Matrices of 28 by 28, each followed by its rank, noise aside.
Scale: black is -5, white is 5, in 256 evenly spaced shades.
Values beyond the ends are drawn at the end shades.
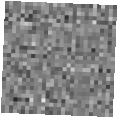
six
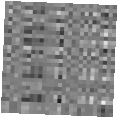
two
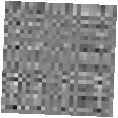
two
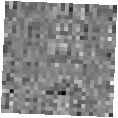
four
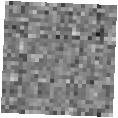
six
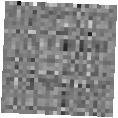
three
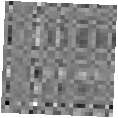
two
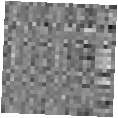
three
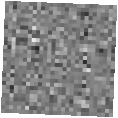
six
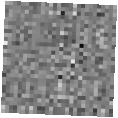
four
